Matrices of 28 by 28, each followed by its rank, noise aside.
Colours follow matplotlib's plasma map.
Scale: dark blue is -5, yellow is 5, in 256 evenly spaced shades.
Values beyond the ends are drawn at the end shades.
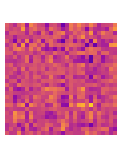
four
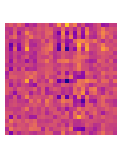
three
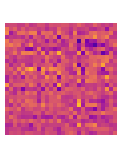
four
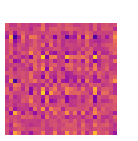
two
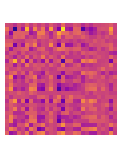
two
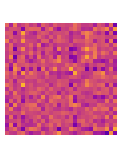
three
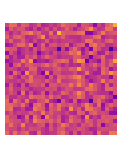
six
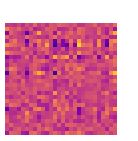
three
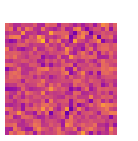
six
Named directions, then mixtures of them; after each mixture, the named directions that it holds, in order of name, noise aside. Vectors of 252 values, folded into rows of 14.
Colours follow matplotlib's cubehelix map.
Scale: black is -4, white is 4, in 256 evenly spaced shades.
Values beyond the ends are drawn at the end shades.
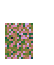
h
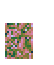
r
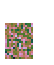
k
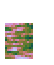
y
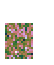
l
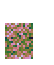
h, y.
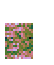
h, y.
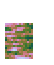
y.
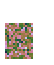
k, l.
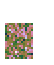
l.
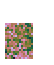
k, y.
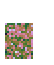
l, r.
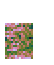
h, y.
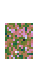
l.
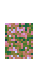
l, y.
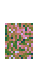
h, l.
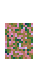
k, l.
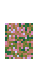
l, y.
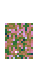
l.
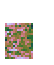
r, y.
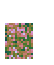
l, y.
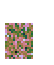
l.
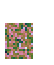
k, l.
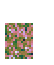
l.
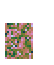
r.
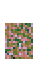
k.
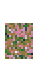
l.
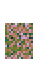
h.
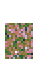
l.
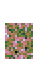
l.
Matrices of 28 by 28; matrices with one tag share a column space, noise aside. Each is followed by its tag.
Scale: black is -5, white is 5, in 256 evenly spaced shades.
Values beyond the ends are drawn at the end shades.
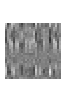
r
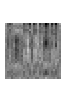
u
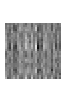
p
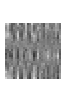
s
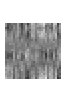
s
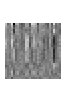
u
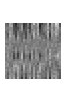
s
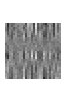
s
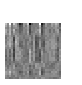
u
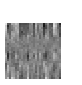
s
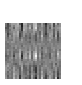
s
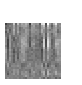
u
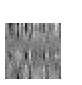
s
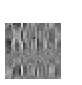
r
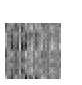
p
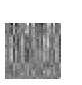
u
